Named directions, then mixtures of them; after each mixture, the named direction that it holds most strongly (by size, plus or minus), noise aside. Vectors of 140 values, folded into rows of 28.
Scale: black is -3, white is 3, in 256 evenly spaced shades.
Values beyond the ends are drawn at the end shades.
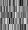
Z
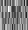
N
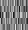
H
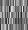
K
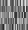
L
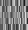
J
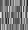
K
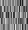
H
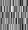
Z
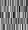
H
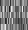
K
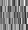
J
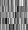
Z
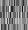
K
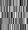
Z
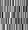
H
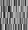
N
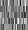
L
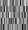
L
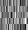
Z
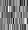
Z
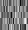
Z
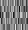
H
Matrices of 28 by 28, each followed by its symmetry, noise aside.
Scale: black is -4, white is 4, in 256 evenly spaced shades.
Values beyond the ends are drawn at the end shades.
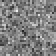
antisymmetric.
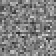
mirrored top to bottom.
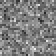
no symmetry.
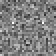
mirrored left to right.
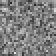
antisymmetric.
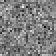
symmetric across the other diagonal.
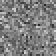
antisymmetric.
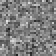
no symmetry.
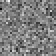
antisymmetric.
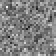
symmetric.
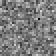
same after a half turn.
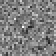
symmetric.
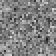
symmetric across the other diagonal.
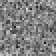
no symmetry.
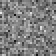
mirrored top to bottom.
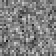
same after a half turn.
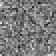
symmetric across the other diagonal.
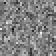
no symmetry.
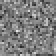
antisymmetric.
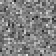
same after a half turn.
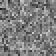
symmetric.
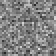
mirrored left to right.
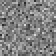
symmetric.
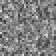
mirrored top to bottom.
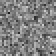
antisymmetric.
